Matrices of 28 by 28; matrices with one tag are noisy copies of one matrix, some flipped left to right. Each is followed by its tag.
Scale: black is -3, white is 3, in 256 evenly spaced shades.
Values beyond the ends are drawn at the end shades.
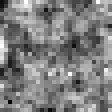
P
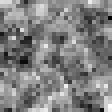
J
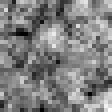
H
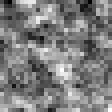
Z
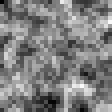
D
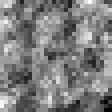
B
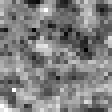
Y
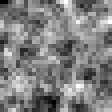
D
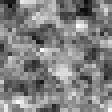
Z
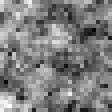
H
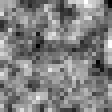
P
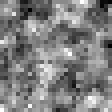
Z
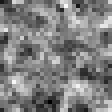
D
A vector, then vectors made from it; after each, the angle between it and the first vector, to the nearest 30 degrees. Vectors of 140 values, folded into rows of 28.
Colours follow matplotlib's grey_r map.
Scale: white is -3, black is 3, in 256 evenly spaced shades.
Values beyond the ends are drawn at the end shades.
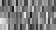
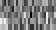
30 degrees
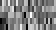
150 degrees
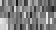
30 degrees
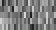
30 degrees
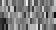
150 degrees
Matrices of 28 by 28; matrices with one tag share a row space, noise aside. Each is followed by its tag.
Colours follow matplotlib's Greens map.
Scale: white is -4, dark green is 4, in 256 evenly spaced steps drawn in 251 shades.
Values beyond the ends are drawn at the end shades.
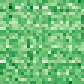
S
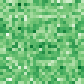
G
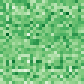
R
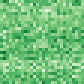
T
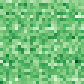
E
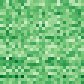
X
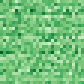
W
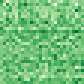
E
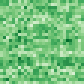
G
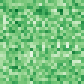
T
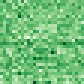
G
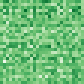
T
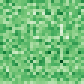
R
